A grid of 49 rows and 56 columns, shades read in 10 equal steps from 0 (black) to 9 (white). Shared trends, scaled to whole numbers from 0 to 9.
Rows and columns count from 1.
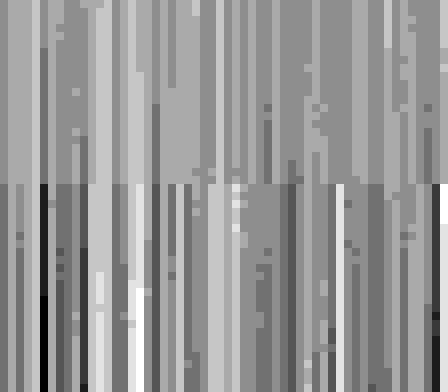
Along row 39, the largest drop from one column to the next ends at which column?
6
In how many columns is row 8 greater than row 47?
28
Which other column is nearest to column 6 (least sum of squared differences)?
55
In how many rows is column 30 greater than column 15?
48
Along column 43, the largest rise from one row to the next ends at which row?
24
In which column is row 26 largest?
56
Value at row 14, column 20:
4
